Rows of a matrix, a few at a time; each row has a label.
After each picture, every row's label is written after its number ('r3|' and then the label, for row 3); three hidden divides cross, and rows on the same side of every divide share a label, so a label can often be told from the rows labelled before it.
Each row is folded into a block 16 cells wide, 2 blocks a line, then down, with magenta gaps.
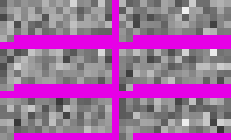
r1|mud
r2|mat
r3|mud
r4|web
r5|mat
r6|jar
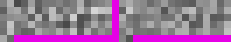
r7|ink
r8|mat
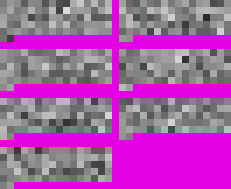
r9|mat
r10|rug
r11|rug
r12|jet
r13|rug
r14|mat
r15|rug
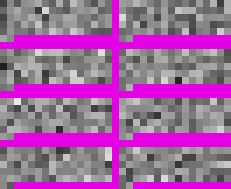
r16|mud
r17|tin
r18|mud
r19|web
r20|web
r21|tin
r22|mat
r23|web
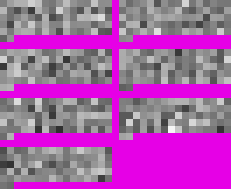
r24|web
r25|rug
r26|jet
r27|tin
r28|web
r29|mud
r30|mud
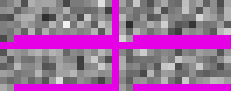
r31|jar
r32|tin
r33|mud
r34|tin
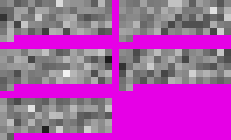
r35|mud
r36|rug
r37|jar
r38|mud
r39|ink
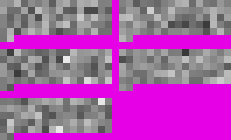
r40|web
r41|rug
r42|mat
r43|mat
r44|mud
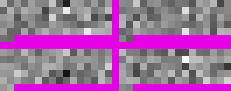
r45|mat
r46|tin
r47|rug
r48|mat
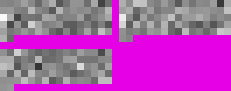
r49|tin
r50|tin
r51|tin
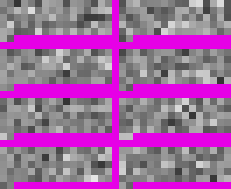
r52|ink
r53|jar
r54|rug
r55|jar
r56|ink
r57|jet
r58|mat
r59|tin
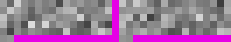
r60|tin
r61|tin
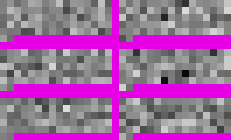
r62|mud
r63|mat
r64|tin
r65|rug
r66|mat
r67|jar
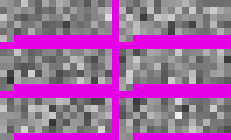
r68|rug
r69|rug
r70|tin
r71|mud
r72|rug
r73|mud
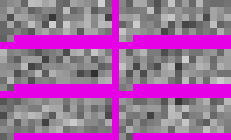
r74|jar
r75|rug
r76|mat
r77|tin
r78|mud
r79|mat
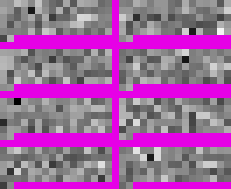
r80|web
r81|tin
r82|tin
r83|jet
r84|ink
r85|tin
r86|web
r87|web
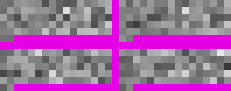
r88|mat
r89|mat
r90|jar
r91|jar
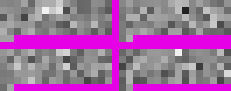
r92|jet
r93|jet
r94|jet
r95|mud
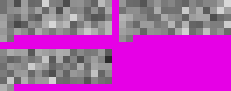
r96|mat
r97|mat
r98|jet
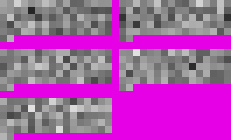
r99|web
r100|jar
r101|jet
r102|web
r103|ink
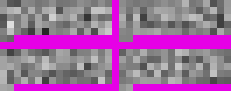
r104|ink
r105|rug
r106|rug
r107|jet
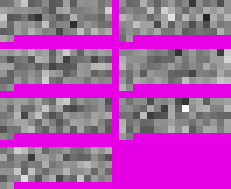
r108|tin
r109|rug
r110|web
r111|tin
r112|jet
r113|mat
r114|web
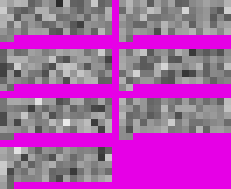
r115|tin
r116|mat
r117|mud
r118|rug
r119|jar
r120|tin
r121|tin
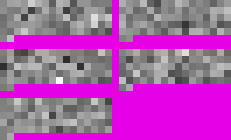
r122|jet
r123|rug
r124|mud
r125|jet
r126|web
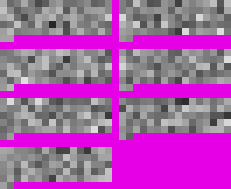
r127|rug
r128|tin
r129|jet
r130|tin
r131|jar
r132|mat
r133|mat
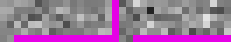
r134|tin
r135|web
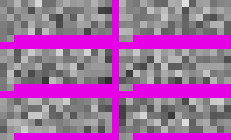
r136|web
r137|rug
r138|mud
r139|web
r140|jet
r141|jar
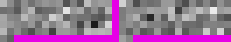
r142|mat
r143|ink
